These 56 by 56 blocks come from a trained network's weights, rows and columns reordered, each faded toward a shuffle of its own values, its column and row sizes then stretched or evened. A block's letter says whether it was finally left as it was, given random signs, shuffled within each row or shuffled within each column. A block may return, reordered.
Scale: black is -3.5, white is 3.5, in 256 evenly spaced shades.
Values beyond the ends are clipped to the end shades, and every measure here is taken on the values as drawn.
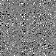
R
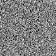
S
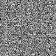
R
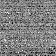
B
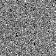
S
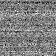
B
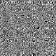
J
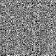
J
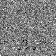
B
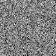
S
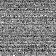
B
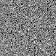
S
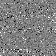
B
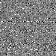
B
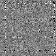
R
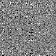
R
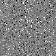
S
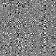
J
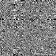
R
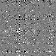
R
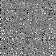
R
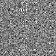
J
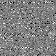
B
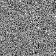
S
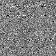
B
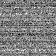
B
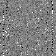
S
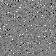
B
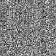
J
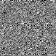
R
